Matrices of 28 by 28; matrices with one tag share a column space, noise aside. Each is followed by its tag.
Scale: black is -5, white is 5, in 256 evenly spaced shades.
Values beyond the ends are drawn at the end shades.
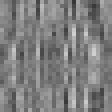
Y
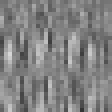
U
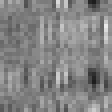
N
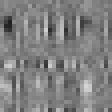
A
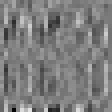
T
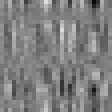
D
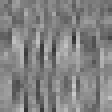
U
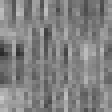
Y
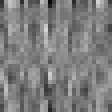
D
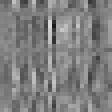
N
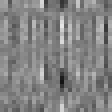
N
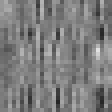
Y
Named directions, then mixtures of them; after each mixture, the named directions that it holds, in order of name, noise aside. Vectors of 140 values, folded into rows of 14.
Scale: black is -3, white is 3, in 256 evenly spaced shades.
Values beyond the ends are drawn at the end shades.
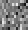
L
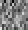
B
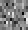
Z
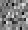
L, Z.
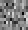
Z.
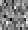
B, Z.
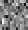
B, L, Z.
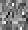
B, L, Z.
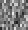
B, L, Z.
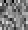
B, Z.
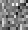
L.
